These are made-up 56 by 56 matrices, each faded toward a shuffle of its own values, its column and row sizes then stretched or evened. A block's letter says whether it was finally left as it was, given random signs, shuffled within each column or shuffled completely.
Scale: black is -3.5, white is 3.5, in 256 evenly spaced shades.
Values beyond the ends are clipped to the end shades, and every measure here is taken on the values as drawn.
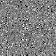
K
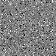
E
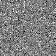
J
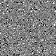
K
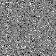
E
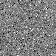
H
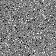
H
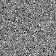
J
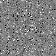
J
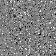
J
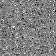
K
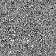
K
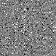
K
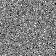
H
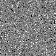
J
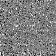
E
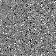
J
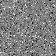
J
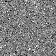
H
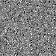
J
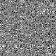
K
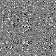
K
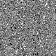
J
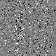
J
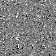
E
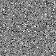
E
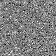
H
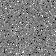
H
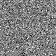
H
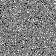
H
